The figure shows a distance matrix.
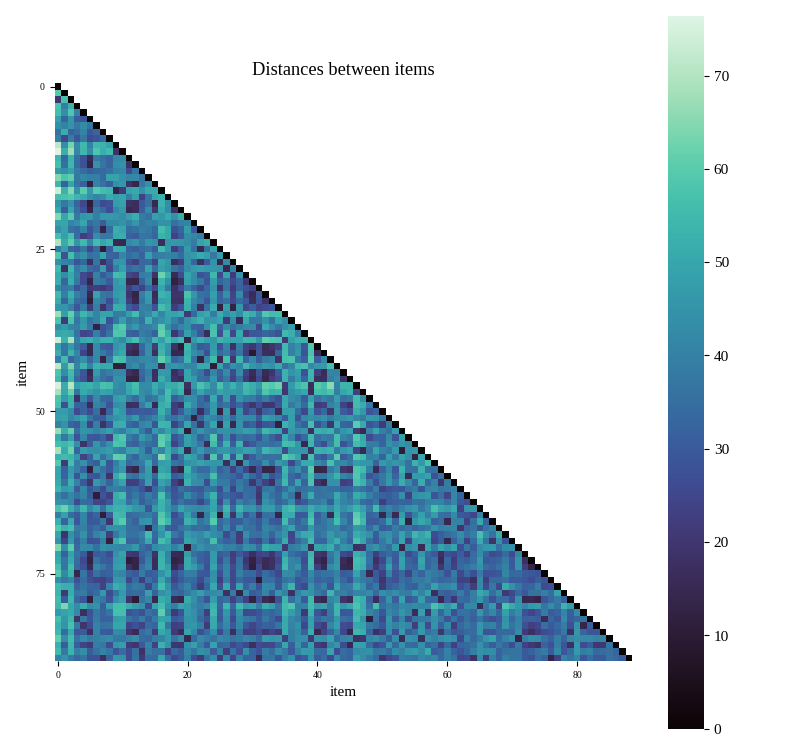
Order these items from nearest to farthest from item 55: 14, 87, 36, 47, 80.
14, 80, 87, 47, 36
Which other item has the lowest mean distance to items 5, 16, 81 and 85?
18
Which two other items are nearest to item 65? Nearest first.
80, 62
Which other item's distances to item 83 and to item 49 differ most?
81
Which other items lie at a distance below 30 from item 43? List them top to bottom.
9, 10, 16, 24, 87
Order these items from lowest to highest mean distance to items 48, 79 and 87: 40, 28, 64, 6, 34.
40, 34, 28, 64, 6
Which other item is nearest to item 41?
30
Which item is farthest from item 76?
16
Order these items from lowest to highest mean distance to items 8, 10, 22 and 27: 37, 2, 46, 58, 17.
37, 58, 2, 17, 46
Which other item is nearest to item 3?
75
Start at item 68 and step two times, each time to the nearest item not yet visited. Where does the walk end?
62
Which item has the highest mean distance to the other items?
0
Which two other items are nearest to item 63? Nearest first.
6, 37
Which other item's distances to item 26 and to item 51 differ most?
21
